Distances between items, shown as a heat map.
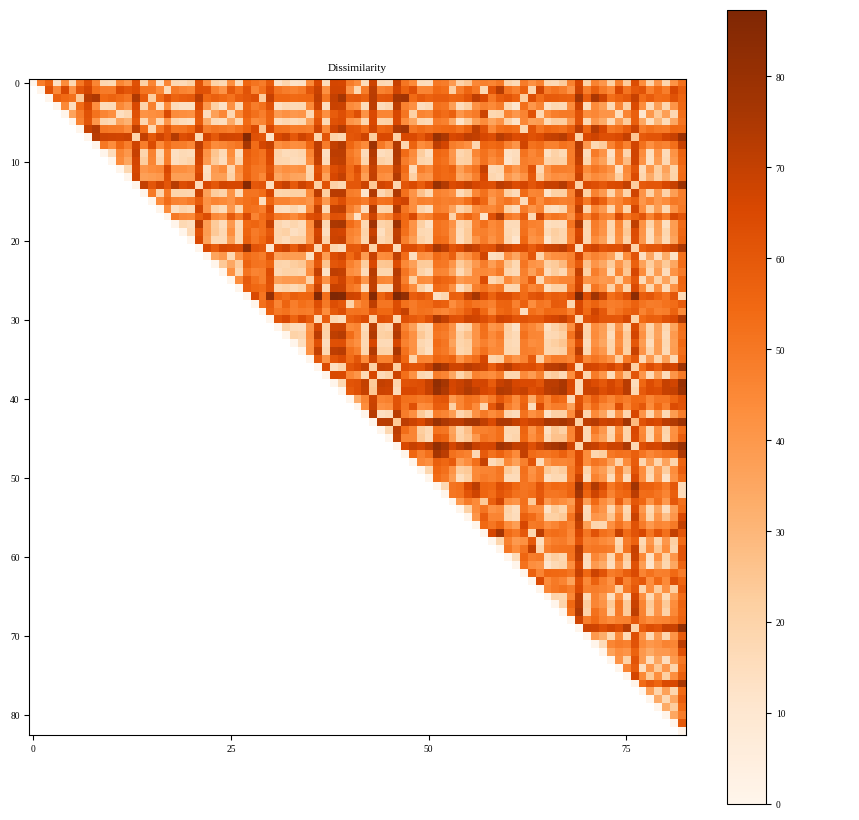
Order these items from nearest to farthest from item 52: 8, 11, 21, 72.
11, 72, 8, 21
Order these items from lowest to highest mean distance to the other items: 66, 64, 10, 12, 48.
10, 66, 12, 48, 64
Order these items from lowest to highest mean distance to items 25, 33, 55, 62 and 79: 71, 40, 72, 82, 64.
64, 72, 71, 40, 82
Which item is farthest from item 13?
27
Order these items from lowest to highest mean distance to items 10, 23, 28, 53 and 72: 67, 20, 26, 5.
5, 20, 26, 67
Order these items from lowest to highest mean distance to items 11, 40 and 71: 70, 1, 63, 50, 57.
70, 50, 63, 1, 57
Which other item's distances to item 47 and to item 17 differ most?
57
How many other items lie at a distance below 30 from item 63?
5
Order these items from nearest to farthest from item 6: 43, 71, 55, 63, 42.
42, 55, 63, 43, 71
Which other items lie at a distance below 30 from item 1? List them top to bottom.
17, 41, 53, 57, 63
